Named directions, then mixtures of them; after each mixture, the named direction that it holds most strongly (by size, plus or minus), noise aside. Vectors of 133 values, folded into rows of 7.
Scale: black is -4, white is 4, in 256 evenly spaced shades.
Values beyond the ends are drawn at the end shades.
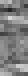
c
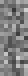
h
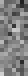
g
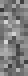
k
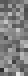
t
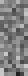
t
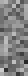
t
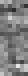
c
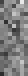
g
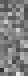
t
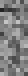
k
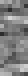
c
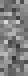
k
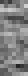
c
